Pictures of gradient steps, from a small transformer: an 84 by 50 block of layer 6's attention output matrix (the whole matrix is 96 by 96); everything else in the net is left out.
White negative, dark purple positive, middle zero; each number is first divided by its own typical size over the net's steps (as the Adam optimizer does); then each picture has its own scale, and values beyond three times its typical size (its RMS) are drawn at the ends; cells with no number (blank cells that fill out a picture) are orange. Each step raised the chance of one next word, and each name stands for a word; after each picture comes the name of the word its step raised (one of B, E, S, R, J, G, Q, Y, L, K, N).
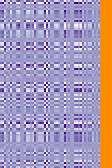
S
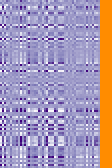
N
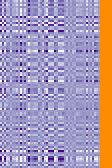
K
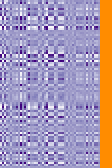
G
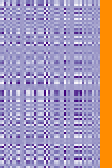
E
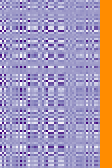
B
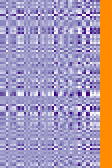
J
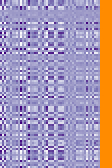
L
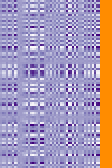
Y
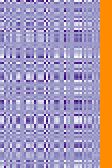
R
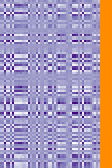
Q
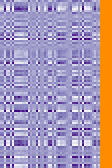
N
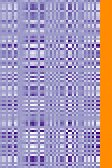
B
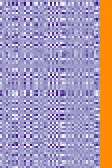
E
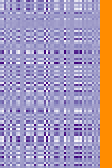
N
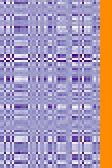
G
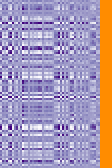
L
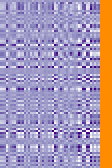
B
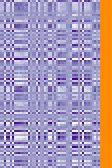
B
